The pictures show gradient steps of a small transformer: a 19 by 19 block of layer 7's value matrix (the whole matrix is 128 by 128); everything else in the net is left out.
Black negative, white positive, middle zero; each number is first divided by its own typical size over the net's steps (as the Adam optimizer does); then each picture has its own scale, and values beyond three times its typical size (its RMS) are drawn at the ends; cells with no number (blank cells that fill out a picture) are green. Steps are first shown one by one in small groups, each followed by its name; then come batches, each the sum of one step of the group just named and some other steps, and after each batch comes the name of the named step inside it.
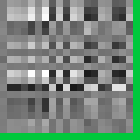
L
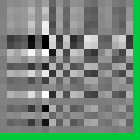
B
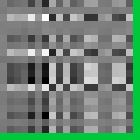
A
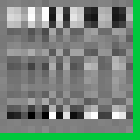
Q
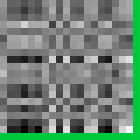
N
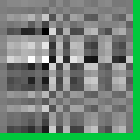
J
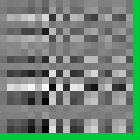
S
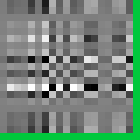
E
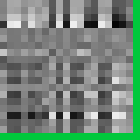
Q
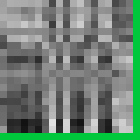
N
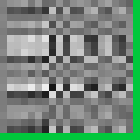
E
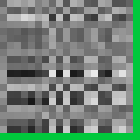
S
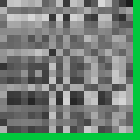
A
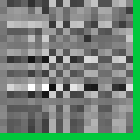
E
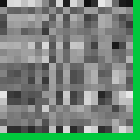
J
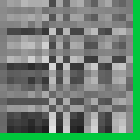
J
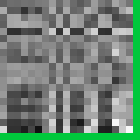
N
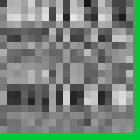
L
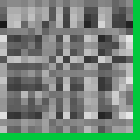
L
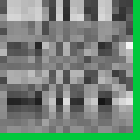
L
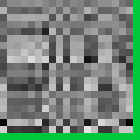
J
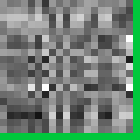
E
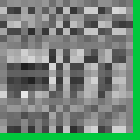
J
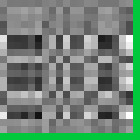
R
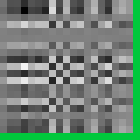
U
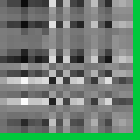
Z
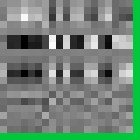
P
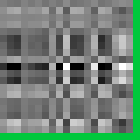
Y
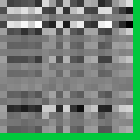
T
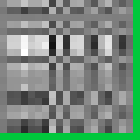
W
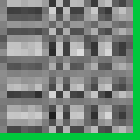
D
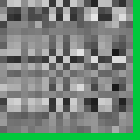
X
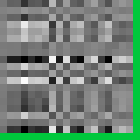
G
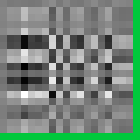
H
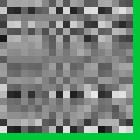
D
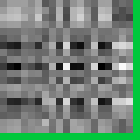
Y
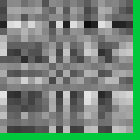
G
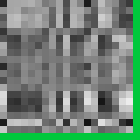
Y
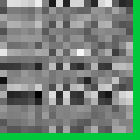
D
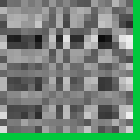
R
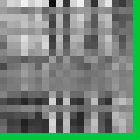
W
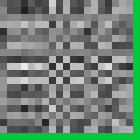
U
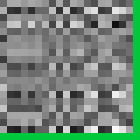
D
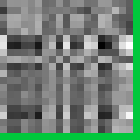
R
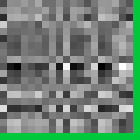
Y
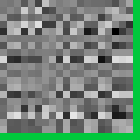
T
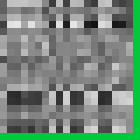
W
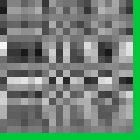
Z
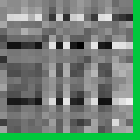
P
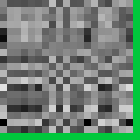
G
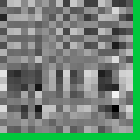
R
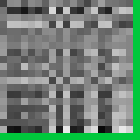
U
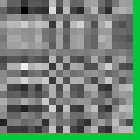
U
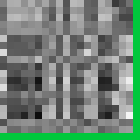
R
